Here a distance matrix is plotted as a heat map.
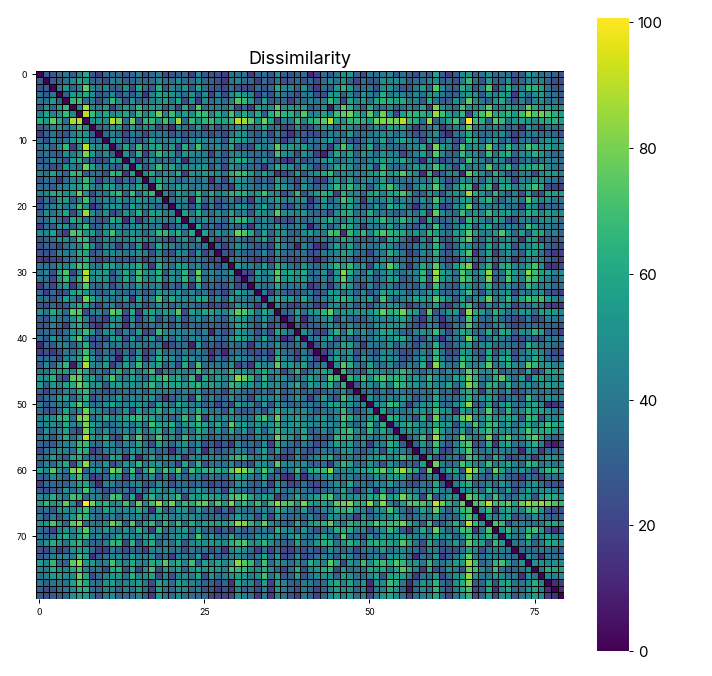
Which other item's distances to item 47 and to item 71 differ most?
68
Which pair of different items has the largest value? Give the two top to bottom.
7, 65
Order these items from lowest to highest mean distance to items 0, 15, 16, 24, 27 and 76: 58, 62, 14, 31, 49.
62, 58, 49, 14, 31
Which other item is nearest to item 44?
5
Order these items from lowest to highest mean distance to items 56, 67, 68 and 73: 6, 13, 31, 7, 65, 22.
13, 22, 31, 7, 6, 65
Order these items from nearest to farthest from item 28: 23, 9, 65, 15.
9, 23, 15, 65
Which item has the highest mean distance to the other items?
65
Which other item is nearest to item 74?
46
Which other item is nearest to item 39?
26
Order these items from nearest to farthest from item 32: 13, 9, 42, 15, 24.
42, 9, 13, 15, 24
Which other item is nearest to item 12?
43
